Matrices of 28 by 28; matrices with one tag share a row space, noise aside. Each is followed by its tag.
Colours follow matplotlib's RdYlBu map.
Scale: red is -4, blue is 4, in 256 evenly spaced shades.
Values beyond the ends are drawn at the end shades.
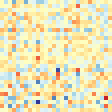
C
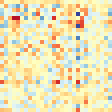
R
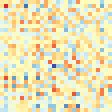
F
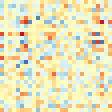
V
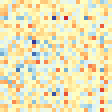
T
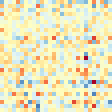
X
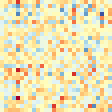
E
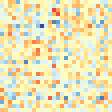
C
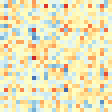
T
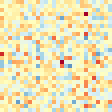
X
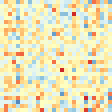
E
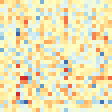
V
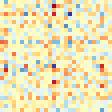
F
